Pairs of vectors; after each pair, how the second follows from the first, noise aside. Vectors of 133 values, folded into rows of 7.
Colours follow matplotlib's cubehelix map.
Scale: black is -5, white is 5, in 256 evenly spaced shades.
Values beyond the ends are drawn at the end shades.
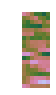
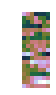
scaled up.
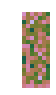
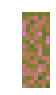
reversed, negated, shrunk.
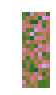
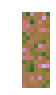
partly zeroed.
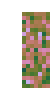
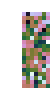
wrapped around, scaled up.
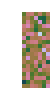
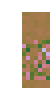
partly zeroed.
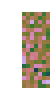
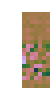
partly zeroed.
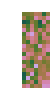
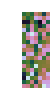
scaled up.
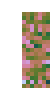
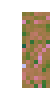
wrapped around, negated, partly zeroed.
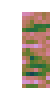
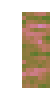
reversed, negated, shrunk.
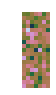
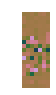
partly zeroed.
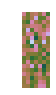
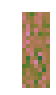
reversed, negated, shrunk.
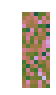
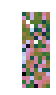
reversed, scaled up.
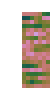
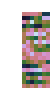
scaled up.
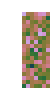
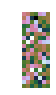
wrapped around, scaled up.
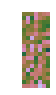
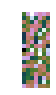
reversed, scaled up.
